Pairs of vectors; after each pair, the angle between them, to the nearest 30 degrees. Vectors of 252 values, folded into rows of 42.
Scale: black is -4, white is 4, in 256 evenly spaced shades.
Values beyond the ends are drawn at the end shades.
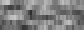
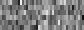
60 degrees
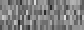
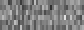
30 degrees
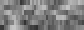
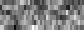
150 degrees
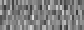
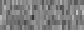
150 degrees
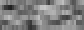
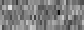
120 degrees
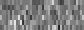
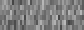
120 degrees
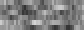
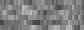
150 degrees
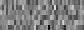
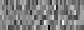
30 degrees
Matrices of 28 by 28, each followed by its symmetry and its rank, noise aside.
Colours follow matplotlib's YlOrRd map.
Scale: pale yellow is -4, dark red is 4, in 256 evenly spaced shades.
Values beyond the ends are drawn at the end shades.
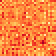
no symmetry, rank five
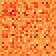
symmetric, rank seven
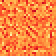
antisymmetric, rank six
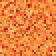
symmetric, rank seven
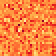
no symmetry, rank six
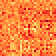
antisymmetric, rank six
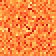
symmetric, rank seven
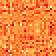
antisymmetric, rank six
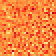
antisymmetric, rank six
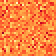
no symmetry, rank seven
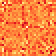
symmetric, rank six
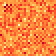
symmetric, rank five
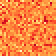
no symmetry, rank seven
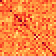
symmetric, rank seven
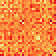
symmetric, rank five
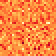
no symmetry, rank five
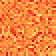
symmetric, rank five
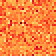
antisymmetric, rank six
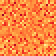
symmetric, rank six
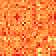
symmetric, rank five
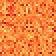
no symmetry, rank six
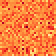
symmetric, rank seven
